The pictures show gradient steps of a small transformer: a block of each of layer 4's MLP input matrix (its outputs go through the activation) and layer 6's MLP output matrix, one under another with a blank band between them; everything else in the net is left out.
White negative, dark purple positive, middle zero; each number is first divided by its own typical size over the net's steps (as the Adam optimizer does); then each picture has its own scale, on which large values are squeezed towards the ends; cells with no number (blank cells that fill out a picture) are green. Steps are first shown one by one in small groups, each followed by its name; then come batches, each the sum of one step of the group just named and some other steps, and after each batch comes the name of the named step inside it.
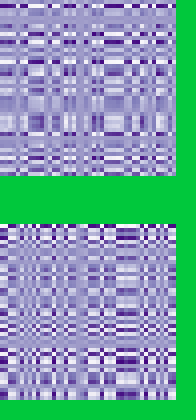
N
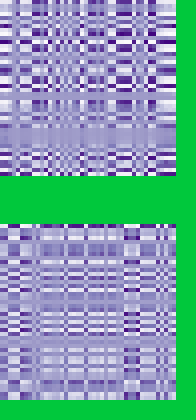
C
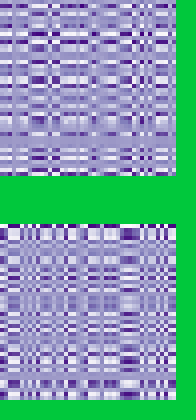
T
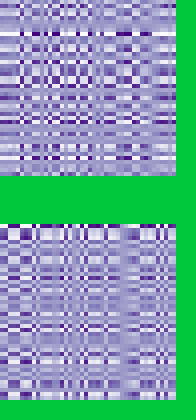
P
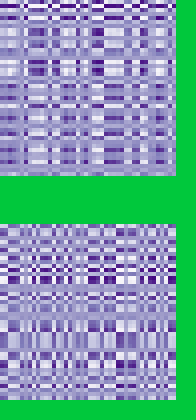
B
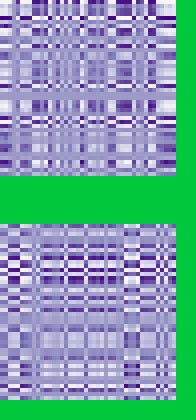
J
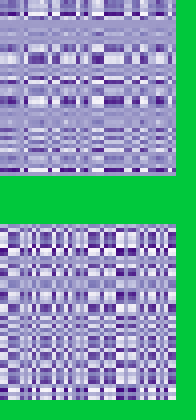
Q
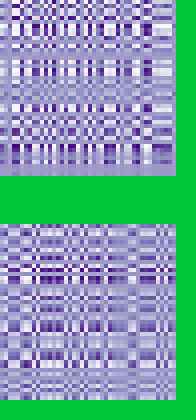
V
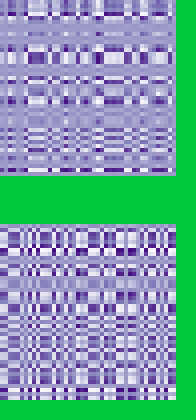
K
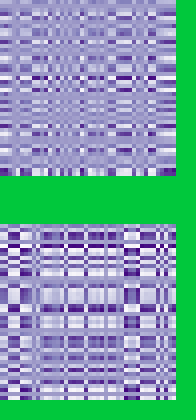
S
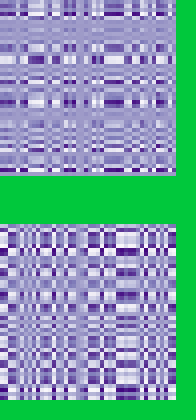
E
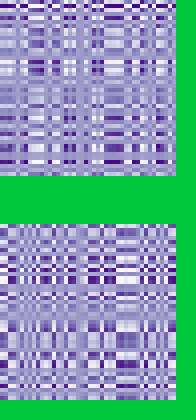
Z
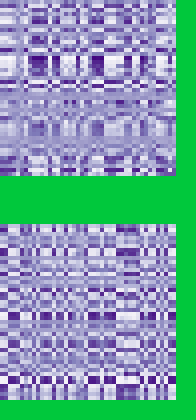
E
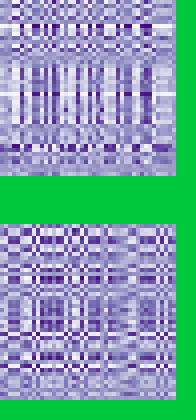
V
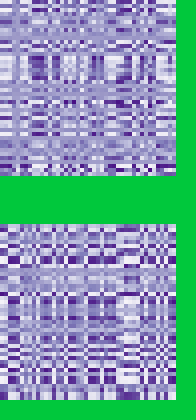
E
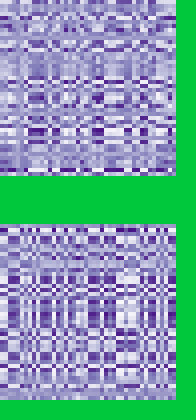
J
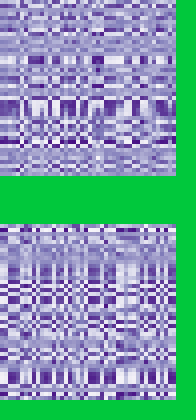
N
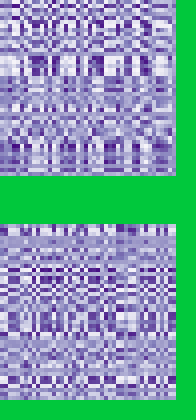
V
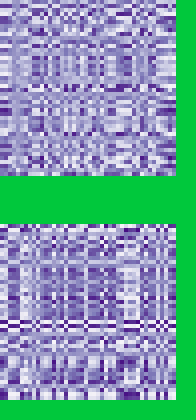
T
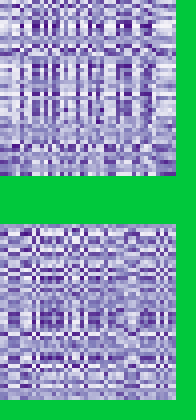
V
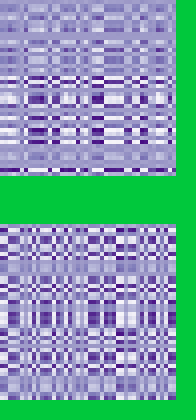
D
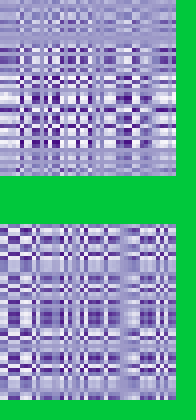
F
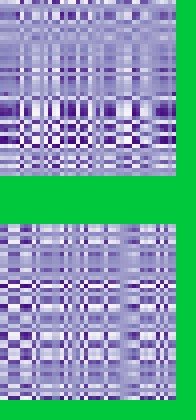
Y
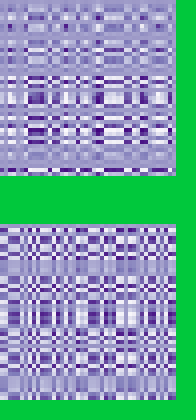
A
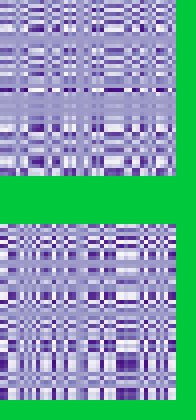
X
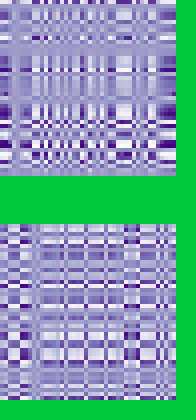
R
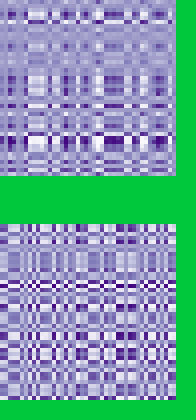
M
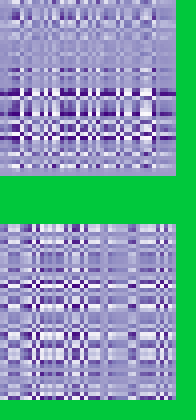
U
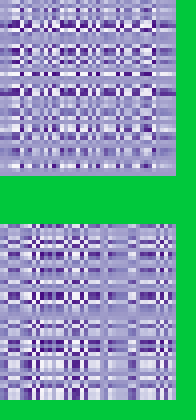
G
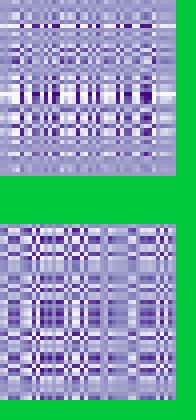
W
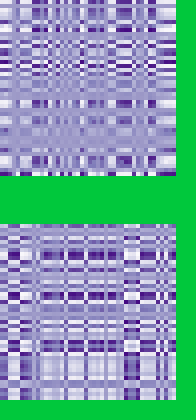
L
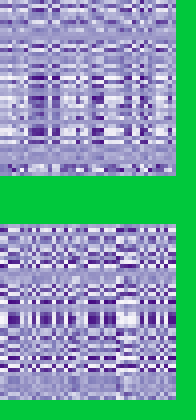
D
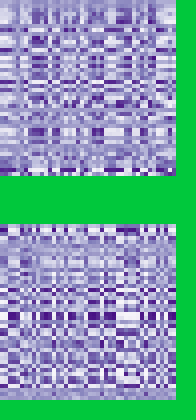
D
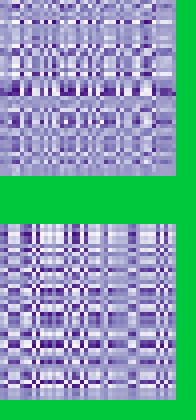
U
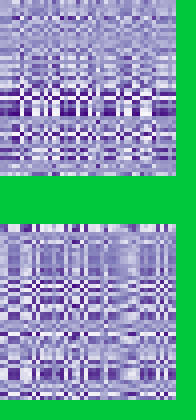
U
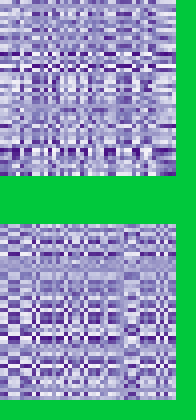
F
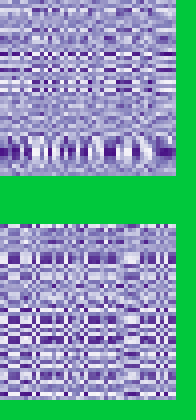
M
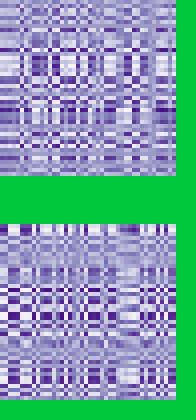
Y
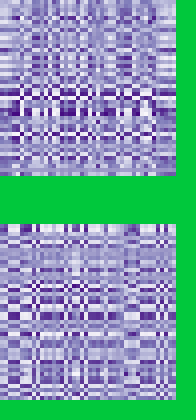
U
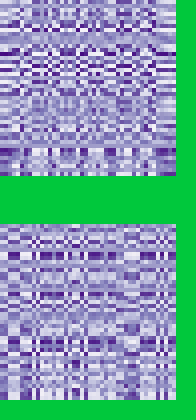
G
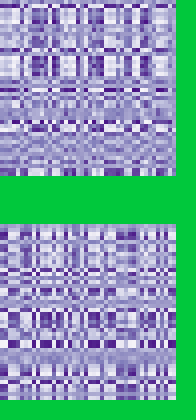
X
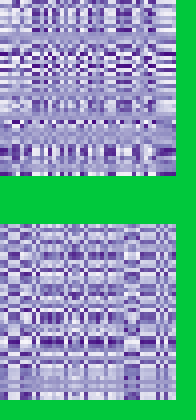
L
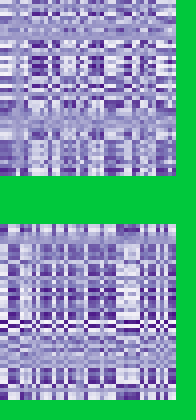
L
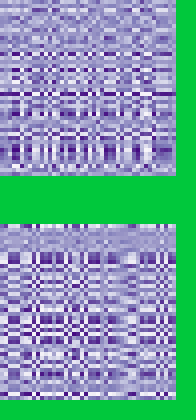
U
